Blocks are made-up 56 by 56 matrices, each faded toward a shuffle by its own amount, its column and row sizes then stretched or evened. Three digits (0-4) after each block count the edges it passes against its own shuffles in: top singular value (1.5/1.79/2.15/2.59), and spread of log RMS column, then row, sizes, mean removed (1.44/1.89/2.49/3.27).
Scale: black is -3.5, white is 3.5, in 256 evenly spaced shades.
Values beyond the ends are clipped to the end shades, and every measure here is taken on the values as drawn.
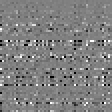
3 1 4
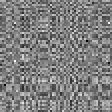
4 3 0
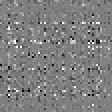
1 3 3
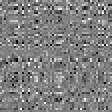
4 2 3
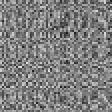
4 1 2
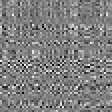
4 0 4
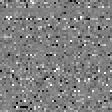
1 0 3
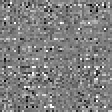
0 2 3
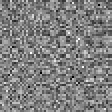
3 0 0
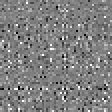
3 1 2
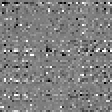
3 1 3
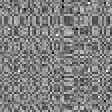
4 1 0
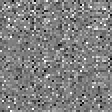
2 0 1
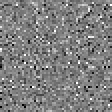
2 1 1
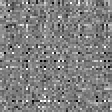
3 1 3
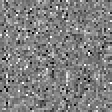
1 1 0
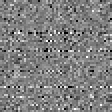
2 1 3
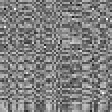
4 0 1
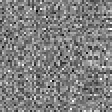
3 0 0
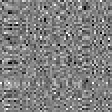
3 2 1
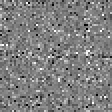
0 0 2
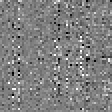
1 3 1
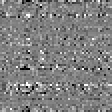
2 1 4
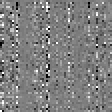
1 4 1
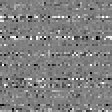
1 1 4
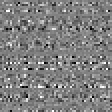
3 1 4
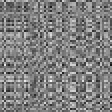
4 3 3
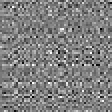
4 1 3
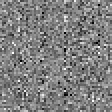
1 2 0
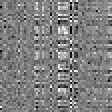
4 4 1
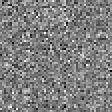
2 1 0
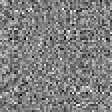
3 0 1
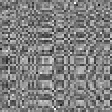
4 2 2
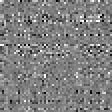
3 1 3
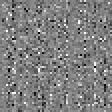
1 3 1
